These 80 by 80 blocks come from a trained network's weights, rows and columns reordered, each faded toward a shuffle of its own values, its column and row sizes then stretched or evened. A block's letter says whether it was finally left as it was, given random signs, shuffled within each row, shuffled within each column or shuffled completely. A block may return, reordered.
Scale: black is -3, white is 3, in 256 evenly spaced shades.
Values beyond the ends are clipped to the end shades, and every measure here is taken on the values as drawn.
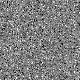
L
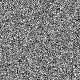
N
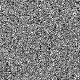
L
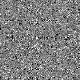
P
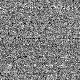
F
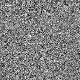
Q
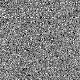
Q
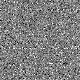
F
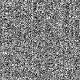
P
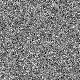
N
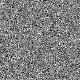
L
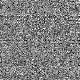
P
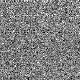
P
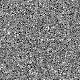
F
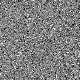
L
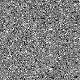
P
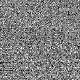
P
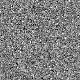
L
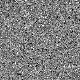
L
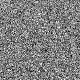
F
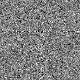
Q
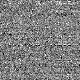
P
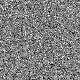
N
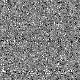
Q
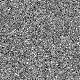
N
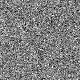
N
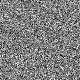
F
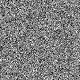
N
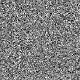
P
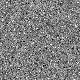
N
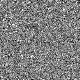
F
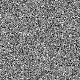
F
